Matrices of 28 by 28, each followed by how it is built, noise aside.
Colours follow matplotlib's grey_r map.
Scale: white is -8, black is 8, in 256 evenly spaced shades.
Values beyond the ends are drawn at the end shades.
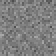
repeating columns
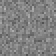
repeating columns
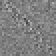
banded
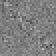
banded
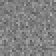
repeating columns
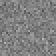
noise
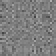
low rank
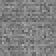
blocks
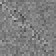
banded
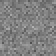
repeating columns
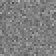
noise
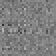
low rank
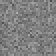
blocks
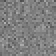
low rank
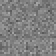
repeating columns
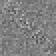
banded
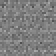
repeating columns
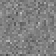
low rank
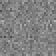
repeating columns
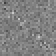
banded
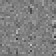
uneven columns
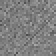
Hankel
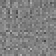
low rank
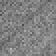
Hankel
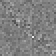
banded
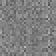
low rank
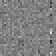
uneven columns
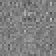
low rank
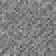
Hankel
